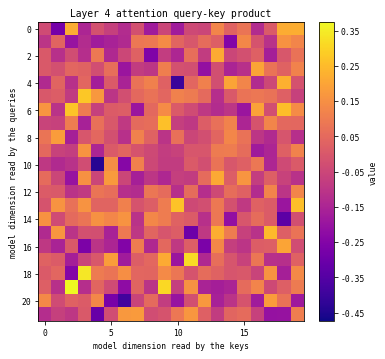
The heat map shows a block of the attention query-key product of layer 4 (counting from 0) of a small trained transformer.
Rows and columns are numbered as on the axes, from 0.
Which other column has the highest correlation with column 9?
16
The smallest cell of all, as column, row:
4, 10
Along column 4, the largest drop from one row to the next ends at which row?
21
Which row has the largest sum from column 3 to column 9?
18
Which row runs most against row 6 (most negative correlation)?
8
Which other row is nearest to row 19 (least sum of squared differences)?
3
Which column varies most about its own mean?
2
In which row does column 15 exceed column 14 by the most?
1
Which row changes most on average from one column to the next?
19
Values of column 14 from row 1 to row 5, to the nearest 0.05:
-0.25 -0.05 -0.15 0.2 0
